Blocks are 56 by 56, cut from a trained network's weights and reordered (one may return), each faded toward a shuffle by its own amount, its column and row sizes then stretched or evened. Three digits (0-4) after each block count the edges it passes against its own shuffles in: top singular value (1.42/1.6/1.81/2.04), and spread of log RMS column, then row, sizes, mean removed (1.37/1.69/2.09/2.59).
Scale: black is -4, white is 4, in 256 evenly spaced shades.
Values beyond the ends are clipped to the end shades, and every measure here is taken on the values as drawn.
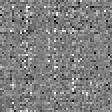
0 3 2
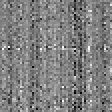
4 4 1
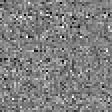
0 2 3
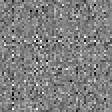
3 3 3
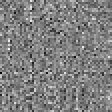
2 2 1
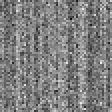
4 1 0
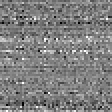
3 0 4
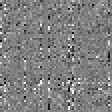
0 4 2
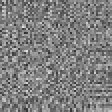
3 2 0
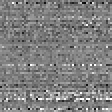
3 0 4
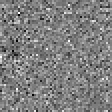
0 2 1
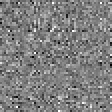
2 3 3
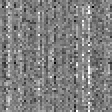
4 4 0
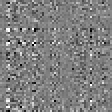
3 4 3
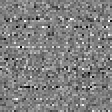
0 0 4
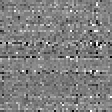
1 2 4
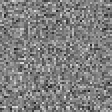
3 0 3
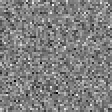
0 0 2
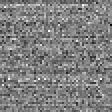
2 0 1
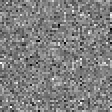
1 2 1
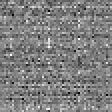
3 3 1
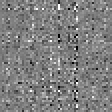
1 4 3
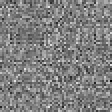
3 2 1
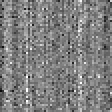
4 2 2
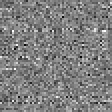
2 0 3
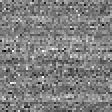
2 0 1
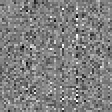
3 4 0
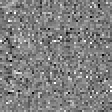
0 1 3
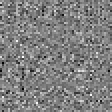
3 2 3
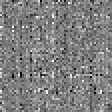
1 3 3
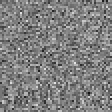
2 0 1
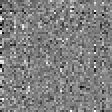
1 4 2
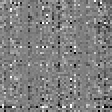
1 4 3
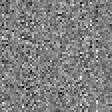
0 3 0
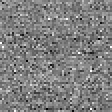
0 0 1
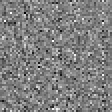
1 3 1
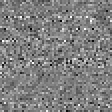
1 0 4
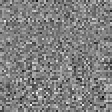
3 0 3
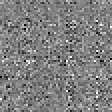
0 2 4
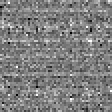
2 2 2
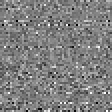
0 0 4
